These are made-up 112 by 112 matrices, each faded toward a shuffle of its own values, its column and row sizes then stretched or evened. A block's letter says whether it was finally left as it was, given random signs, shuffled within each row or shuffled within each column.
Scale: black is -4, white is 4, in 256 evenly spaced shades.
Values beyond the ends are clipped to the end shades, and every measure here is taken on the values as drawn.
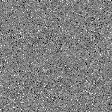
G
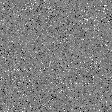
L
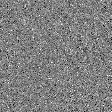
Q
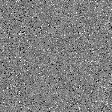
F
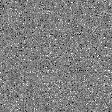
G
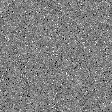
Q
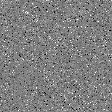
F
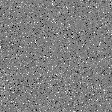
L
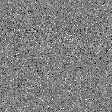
G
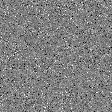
L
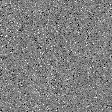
Q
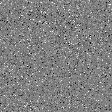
F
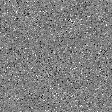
F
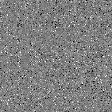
G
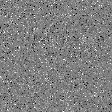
G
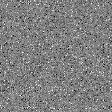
G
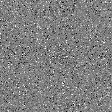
G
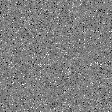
F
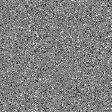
F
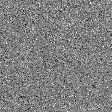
F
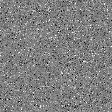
F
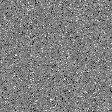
Q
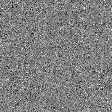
F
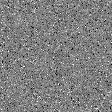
Q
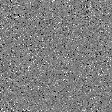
G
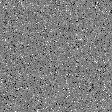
Q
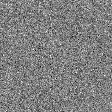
Q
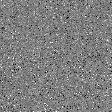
F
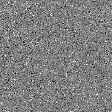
G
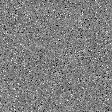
Q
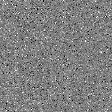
G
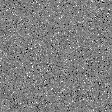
Q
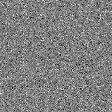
G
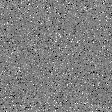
L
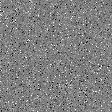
Q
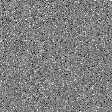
G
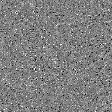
G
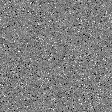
L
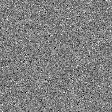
F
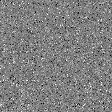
F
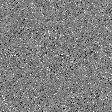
L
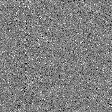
Q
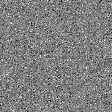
G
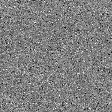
L
